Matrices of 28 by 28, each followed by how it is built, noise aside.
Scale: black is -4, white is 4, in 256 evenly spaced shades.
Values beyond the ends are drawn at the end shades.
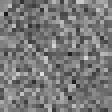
Toeplitz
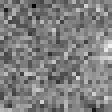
smooth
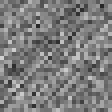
Hankel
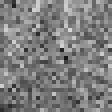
smooth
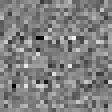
uneven rows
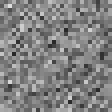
Hankel
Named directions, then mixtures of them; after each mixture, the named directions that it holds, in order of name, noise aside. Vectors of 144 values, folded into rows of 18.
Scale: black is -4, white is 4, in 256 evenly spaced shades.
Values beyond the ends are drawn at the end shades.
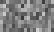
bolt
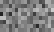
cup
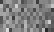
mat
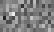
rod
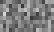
bolt, cup.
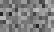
cup.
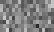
cup, mat.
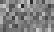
bolt, rod.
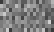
bolt, mat.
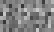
bolt, cup.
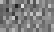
bolt, mat, rod.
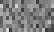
mat.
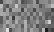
mat.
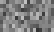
bolt.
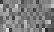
mat.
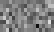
cup, mat.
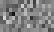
rod.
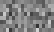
bolt, cup, mat.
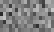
cup.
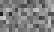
cup.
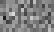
rod.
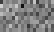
bolt, mat, rod.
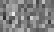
bolt, rod.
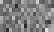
mat.
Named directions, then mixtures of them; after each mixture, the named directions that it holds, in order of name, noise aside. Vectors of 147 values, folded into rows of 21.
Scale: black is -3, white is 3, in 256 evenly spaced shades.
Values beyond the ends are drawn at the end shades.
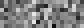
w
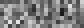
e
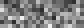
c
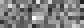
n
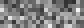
c.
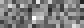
n.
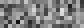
e.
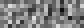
e, n.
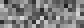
c, w.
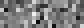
w.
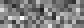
c.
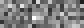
n.
